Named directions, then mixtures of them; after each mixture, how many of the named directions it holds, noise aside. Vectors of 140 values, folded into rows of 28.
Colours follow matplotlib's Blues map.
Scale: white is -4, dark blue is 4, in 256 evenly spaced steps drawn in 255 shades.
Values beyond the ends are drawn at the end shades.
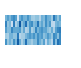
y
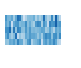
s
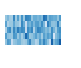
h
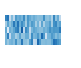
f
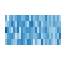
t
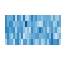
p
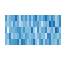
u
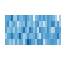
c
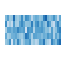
two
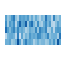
three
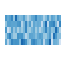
two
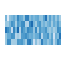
two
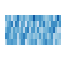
two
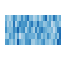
three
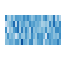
three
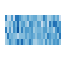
four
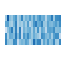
two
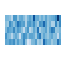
one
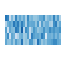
one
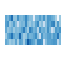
one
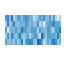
two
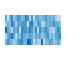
two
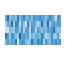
four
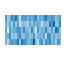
one
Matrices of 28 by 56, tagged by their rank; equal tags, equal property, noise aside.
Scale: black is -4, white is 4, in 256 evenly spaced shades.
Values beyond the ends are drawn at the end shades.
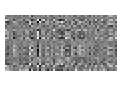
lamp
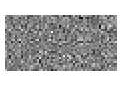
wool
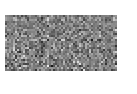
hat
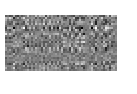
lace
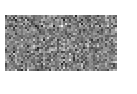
hat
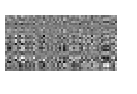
lamp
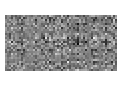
lace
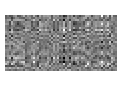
lamp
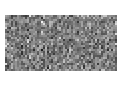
hat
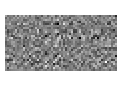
wool
